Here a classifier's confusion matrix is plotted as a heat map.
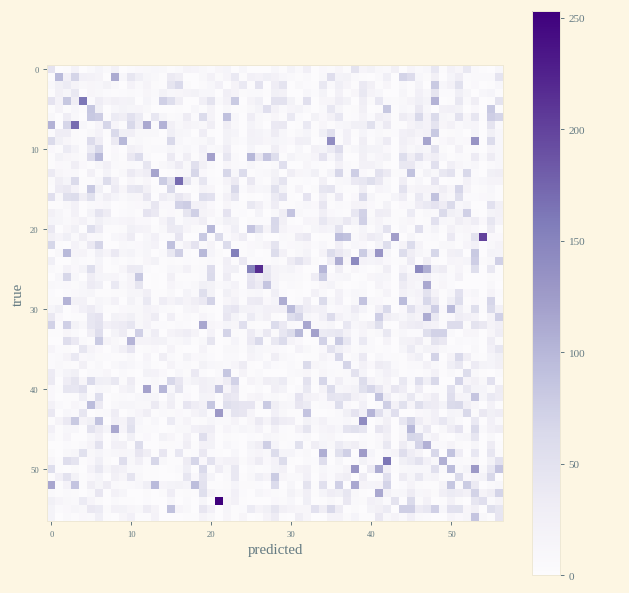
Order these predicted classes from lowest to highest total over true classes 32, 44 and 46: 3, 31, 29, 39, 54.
31, 54, 29, 3, 39
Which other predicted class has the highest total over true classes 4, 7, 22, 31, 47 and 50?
0
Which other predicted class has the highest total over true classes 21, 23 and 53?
41
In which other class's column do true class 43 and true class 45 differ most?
21
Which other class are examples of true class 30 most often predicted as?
50
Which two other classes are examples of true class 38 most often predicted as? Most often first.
22, 52
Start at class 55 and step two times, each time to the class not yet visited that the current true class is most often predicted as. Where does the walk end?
5
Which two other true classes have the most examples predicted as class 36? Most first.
24, 21
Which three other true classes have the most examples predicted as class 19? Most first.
32, 23, 21
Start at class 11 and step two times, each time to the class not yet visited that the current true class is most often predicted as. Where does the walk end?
25
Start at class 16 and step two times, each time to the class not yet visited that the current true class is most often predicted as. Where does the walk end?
39
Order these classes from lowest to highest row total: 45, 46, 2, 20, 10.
46, 10, 2, 20, 45
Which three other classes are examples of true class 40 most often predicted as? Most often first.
12, 14, 21
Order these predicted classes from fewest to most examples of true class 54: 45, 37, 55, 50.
55, 50, 37, 45
